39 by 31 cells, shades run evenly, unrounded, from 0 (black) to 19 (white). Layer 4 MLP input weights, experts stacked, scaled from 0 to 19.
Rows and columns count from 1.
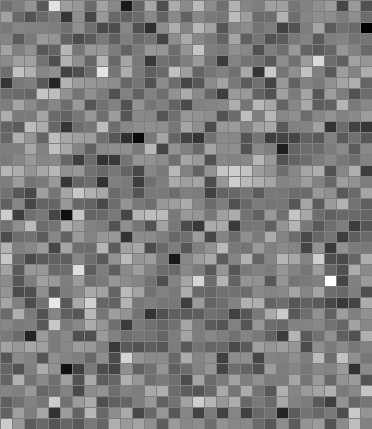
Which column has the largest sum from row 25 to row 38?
8
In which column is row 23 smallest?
28
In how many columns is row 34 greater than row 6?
11
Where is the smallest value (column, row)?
31, 3
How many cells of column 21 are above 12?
7
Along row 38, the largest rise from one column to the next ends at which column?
30
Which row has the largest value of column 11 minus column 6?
34
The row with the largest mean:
16
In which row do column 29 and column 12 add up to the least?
13
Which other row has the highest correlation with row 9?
4
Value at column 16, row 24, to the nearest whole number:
10
